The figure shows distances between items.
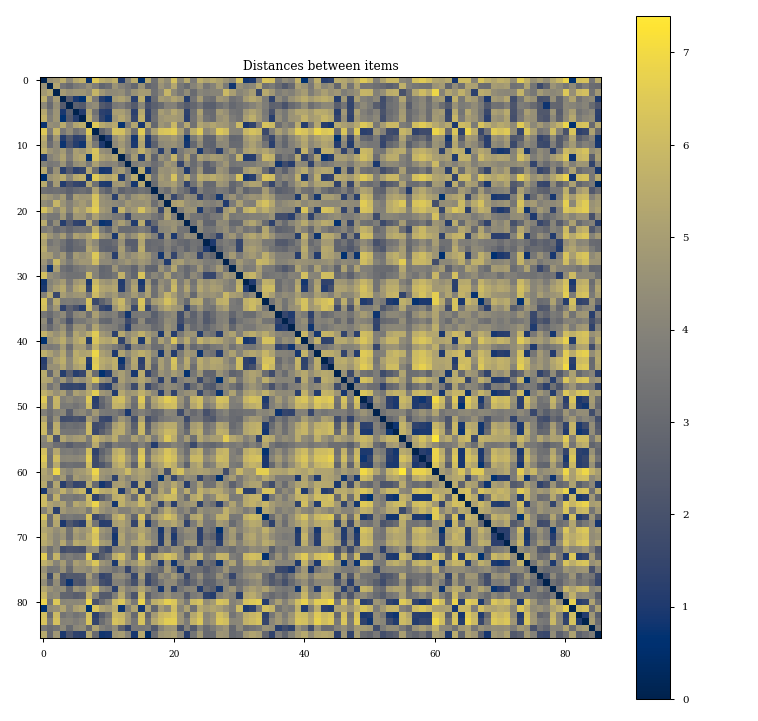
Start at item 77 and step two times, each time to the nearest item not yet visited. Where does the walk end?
47
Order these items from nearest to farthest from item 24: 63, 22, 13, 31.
13, 22, 31, 63
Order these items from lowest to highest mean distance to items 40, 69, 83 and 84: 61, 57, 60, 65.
61, 57, 65, 60
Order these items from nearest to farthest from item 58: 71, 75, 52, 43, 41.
52, 75, 41, 71, 43
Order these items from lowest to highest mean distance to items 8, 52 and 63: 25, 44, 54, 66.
54, 25, 44, 66
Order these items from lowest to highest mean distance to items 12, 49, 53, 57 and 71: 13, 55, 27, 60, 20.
13, 27, 20, 55, 60
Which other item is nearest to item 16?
85
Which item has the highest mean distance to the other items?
60
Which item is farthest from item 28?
55
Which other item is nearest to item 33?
66
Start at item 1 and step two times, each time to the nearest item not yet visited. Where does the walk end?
76
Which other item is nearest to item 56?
17
